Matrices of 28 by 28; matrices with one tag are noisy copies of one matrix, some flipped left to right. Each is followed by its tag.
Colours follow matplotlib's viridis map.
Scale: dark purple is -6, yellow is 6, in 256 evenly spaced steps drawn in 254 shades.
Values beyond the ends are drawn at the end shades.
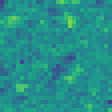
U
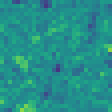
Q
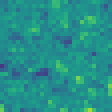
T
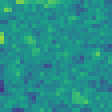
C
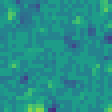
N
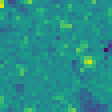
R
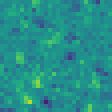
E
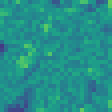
R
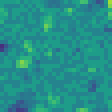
R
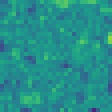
C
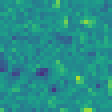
T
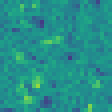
E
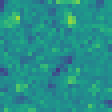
U
